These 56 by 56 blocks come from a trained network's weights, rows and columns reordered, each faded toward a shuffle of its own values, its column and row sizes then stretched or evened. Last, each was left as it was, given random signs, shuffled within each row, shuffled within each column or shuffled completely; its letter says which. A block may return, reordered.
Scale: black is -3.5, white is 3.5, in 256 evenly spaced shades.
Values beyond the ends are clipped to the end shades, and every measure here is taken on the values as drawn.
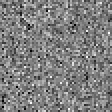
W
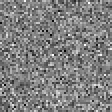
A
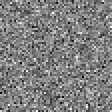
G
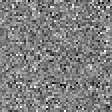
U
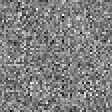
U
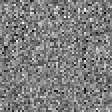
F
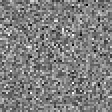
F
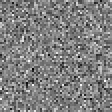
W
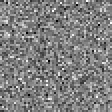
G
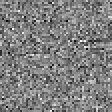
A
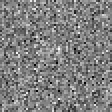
W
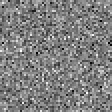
G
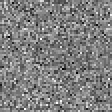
G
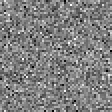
G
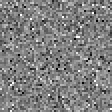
G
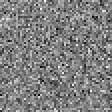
A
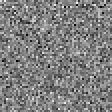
A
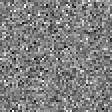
A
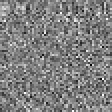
U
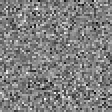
A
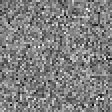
A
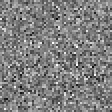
F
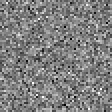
G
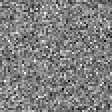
G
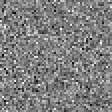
W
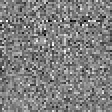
F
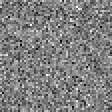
G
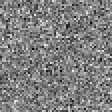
G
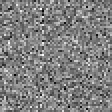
W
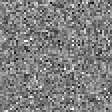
U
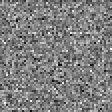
A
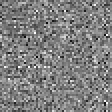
U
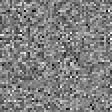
U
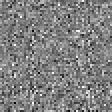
F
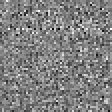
F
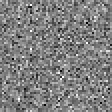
W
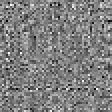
U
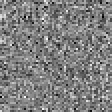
U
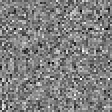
U
